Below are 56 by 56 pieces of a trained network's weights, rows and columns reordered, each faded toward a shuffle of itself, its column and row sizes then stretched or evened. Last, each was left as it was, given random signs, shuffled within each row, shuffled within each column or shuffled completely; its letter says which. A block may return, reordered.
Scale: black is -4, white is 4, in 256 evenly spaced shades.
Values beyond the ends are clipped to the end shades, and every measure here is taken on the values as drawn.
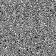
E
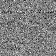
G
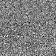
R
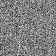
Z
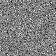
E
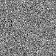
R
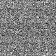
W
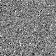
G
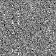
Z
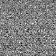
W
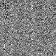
W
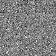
Z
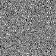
W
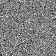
E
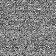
G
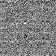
W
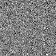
R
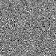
W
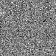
G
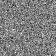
E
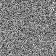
E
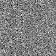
Z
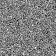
E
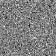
Z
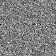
G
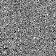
Z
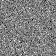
E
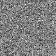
Z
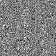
W
